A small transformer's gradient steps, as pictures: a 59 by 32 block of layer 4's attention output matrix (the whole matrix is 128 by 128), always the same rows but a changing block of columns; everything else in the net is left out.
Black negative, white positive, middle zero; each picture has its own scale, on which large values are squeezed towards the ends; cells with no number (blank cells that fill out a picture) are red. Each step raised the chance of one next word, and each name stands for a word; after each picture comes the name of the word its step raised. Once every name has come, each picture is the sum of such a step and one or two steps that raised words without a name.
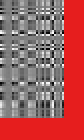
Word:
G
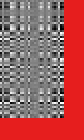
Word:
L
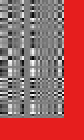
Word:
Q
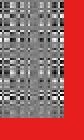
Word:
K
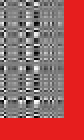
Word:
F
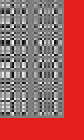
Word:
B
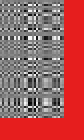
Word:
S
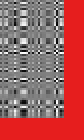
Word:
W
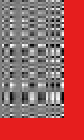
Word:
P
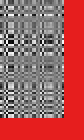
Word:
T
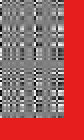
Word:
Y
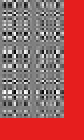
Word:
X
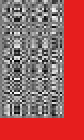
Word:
Q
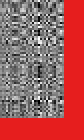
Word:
B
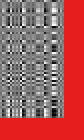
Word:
W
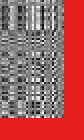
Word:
L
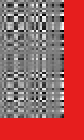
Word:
S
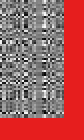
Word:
B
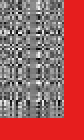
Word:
G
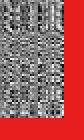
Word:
L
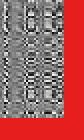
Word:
L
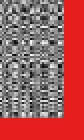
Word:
B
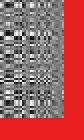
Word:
X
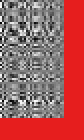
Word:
L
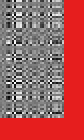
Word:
B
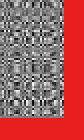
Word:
F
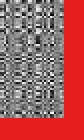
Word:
T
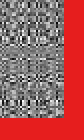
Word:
S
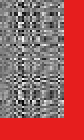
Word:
Y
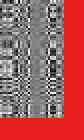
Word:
Q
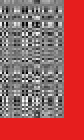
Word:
K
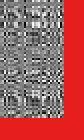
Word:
K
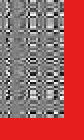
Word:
K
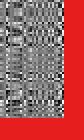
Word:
Y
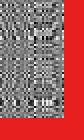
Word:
S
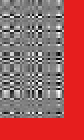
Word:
F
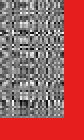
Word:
G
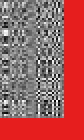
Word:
Q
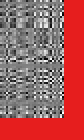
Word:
Q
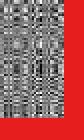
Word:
Q
